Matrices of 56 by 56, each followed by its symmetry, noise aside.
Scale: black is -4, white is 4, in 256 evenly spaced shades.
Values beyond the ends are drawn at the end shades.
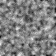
no symmetry.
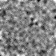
symmetric across the other diagonal.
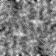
same after a half turn.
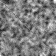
no symmetry.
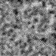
symmetric across the other diagonal.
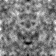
mirrored left to right.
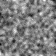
antisymmetric.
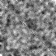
symmetric across the other diagonal.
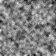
symmetric across the other diagonal.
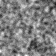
no symmetry.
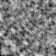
symmetric across the other diagonal.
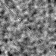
no symmetry.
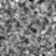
no symmetry.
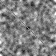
same after a half turn.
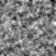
no symmetry.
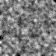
symmetric across the other diagonal.
